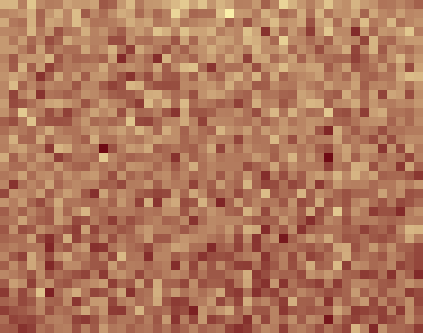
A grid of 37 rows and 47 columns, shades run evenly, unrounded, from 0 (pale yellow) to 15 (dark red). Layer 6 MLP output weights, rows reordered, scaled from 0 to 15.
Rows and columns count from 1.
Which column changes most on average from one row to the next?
37
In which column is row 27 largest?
32
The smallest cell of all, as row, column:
2, 26
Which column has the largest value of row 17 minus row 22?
12
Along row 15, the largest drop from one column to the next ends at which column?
38
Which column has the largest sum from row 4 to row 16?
14
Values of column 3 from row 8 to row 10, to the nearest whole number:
4 6 9
